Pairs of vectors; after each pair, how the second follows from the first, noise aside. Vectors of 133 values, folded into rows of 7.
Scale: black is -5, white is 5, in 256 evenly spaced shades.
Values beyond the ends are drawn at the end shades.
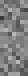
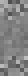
reversed, negated, partly zeroed.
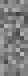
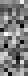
wrapped around, negated, scaled up.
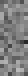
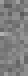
reversed, negated, shrunk.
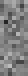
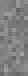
reversed, negated, shrunk.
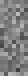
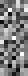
wrapped around, negated, scaled up.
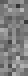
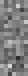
sign-scrambled.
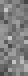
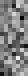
wrapped around, negated, scaled up.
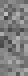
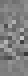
wrapped around, partly zeroed.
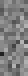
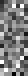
wrapped around, negated, scaled up.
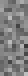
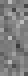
wrapped around, partly zeroed.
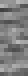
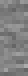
reversed, negated, shrunk.
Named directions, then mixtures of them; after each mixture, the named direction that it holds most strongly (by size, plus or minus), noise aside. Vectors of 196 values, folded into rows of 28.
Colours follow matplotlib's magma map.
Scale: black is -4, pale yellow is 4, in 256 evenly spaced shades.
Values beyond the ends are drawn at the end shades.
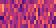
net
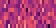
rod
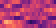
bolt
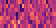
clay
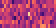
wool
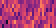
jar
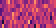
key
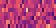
rod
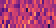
rod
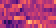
bolt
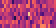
wool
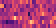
wool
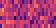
wool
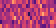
wool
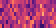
wool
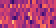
wool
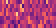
clay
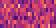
wool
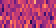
key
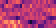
bolt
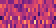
net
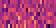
rod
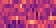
bolt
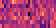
wool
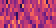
clay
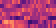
bolt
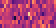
wool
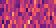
key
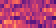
bolt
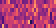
key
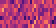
net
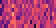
key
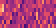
net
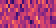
clay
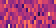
rod
